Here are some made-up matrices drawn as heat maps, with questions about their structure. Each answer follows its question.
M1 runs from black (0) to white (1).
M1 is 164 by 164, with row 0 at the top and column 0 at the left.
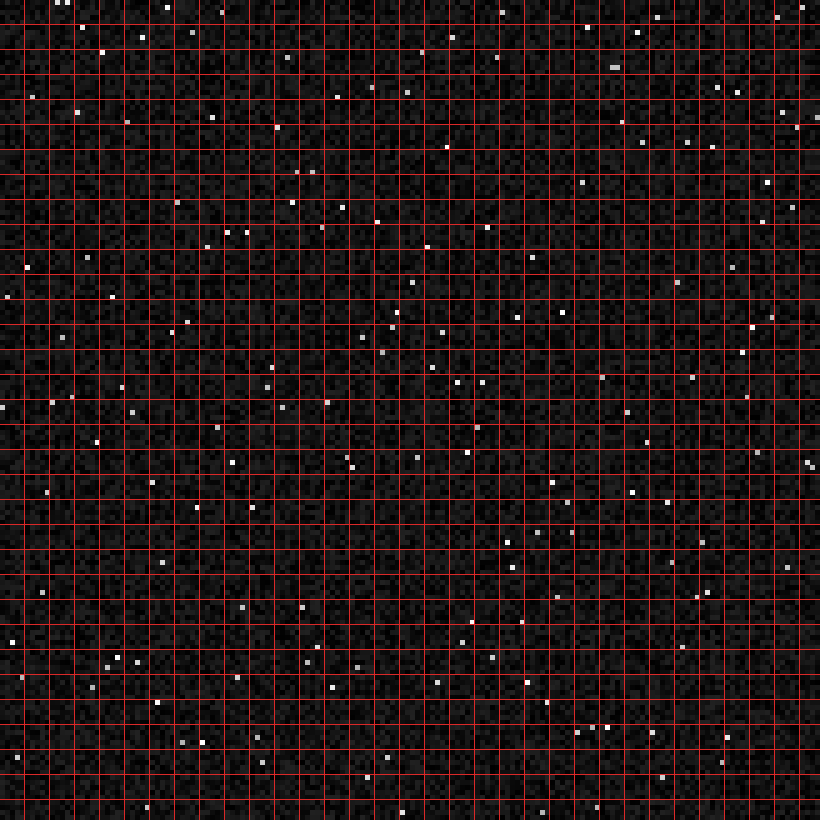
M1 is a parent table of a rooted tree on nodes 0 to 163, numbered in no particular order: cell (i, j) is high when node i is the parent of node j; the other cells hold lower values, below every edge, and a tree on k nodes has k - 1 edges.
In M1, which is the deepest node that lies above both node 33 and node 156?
59
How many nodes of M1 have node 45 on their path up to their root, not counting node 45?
3
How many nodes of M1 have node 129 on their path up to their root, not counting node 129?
6
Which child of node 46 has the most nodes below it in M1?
49
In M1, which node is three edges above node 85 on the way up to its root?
92
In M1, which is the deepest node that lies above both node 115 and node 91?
90
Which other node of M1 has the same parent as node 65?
10
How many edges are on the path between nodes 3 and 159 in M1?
5
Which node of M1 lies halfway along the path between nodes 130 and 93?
77
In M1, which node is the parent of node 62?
34
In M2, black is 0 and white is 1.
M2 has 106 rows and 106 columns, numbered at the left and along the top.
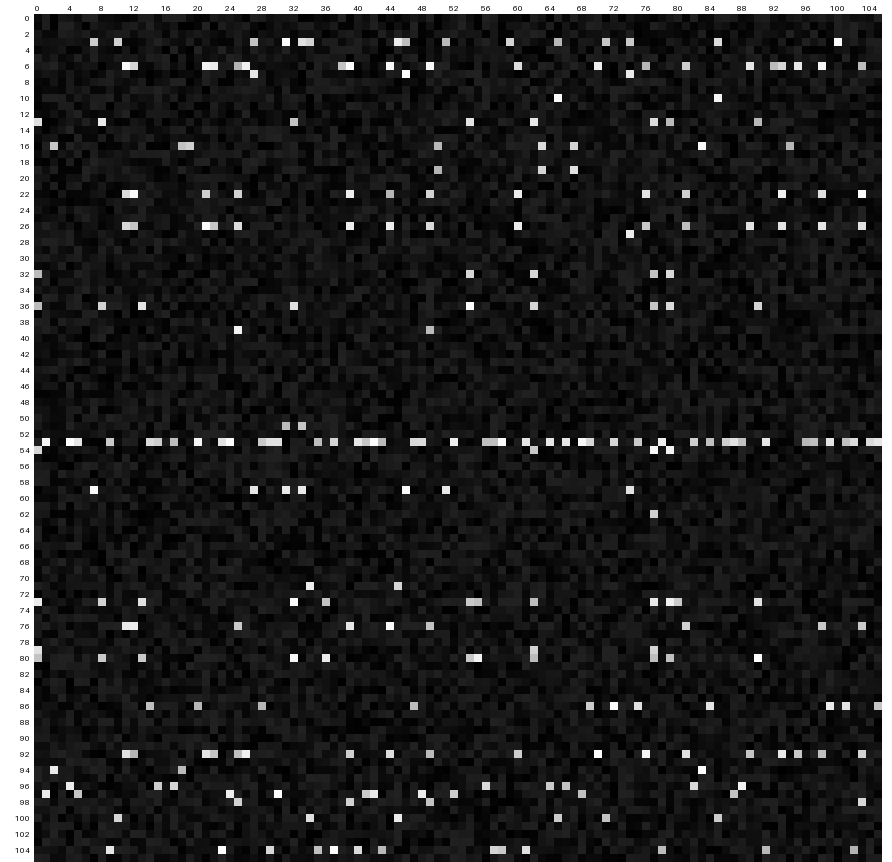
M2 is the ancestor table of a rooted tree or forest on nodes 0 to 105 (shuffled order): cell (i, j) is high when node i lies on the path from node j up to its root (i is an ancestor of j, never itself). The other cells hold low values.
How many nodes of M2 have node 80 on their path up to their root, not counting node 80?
11
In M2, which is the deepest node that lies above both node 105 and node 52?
53
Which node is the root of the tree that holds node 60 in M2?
6
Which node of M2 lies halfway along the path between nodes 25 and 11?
98
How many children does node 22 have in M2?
4
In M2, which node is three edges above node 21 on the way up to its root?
92
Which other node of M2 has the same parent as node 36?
55
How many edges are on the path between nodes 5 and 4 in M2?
4
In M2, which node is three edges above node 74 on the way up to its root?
59
